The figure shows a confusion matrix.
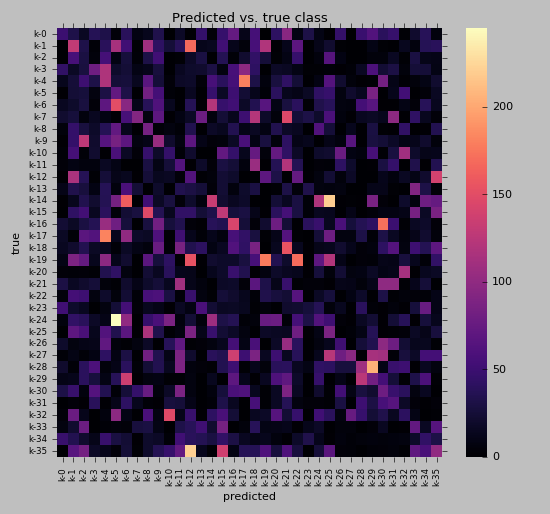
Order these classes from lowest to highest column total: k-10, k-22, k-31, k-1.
k-10, k-31, k-22, k-1
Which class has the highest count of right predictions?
k-19
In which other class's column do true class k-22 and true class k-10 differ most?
k-32
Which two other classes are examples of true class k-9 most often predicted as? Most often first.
k-2, k-5
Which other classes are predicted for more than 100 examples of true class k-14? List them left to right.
k-6, k-24, k-25
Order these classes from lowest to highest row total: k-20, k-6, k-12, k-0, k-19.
k-20, k-12, k-0, k-6, k-19
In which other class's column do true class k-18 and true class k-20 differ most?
k-21
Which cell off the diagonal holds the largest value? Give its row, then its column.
k-24, k-5
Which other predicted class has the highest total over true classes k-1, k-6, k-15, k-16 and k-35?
k-12
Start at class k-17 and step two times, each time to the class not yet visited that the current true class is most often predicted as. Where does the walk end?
k-30
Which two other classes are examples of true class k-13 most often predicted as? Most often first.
k-33, k-6
